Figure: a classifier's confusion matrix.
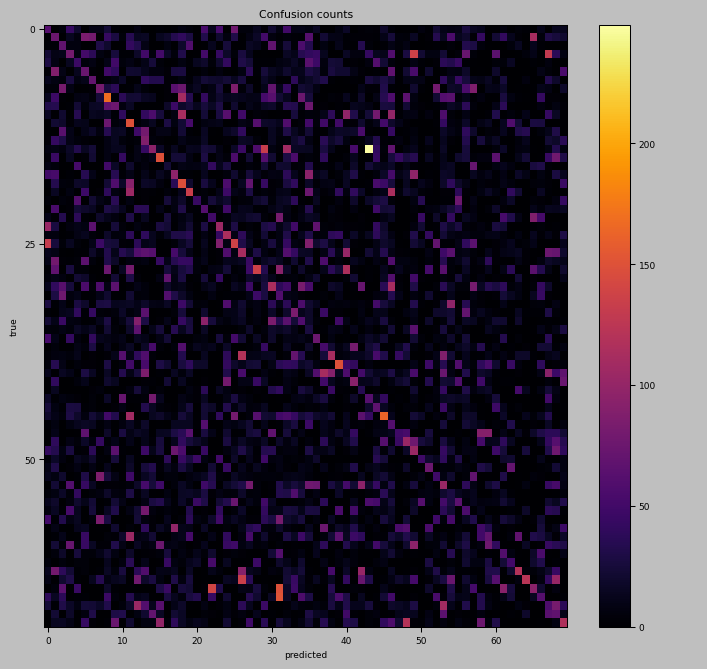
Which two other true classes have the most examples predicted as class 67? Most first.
3, 40
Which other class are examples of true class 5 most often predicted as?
1
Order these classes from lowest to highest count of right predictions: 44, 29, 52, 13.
29, 52, 44, 13
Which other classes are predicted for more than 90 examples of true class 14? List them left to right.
29, 32, 43
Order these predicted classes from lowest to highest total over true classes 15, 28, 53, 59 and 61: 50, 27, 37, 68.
50, 37, 68, 27
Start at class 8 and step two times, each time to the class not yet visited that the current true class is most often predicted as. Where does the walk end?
11
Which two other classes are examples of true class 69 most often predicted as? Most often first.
48, 15
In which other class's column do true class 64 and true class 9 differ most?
26
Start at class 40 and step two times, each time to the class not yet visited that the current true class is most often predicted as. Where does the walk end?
41
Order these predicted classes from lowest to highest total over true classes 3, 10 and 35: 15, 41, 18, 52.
52, 41, 15, 18
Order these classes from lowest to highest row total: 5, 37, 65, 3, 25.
37, 5, 65, 25, 3
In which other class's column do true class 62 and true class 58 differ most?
17
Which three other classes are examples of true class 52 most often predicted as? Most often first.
7, 57, 11
